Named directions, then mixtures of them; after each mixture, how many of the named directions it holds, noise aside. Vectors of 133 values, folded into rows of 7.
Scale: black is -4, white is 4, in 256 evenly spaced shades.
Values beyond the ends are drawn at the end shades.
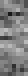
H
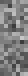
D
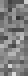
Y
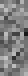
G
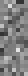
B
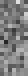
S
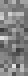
three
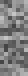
two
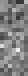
three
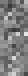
three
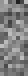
four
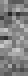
two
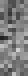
three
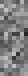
one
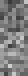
one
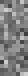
two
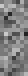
two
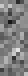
four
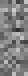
three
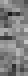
one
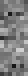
two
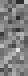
two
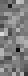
one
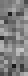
three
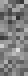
three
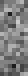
three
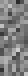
two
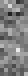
two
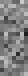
one
